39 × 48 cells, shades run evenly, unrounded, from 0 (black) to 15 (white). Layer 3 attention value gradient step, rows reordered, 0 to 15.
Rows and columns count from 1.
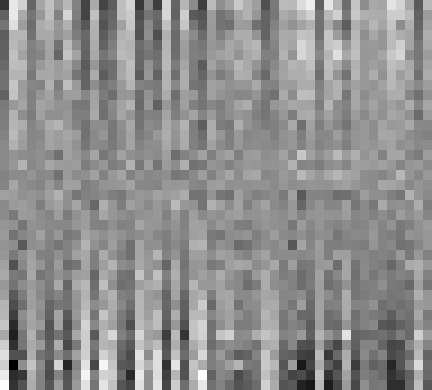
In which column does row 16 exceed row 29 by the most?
34
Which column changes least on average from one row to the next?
4
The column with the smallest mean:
2
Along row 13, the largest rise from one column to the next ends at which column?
24
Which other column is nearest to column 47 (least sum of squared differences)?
20
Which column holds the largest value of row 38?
23
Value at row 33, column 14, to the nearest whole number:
7
